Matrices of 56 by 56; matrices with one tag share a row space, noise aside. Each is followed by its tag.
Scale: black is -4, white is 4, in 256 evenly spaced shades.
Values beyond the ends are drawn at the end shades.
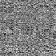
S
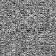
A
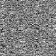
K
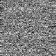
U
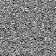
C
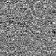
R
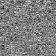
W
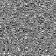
C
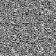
C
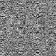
K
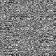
S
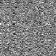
C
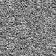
R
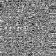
U
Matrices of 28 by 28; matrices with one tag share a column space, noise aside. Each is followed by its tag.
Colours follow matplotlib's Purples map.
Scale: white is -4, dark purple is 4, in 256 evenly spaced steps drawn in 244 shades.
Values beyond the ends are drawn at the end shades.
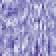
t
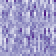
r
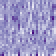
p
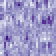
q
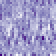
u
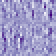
r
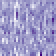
p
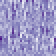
r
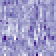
u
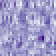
q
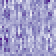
r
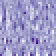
p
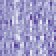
q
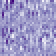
r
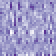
p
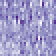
q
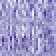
r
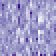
p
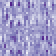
q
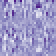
r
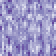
t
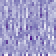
u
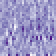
u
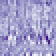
u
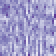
t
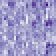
q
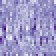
u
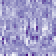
u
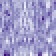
p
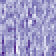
t
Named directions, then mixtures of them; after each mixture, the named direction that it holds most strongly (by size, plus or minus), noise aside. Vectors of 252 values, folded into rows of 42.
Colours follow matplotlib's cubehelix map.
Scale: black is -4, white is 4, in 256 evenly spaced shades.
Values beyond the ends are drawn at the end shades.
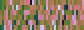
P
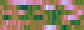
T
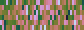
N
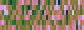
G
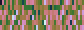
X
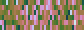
N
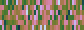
N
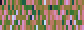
X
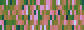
N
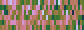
G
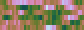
T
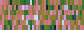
P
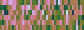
G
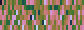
X
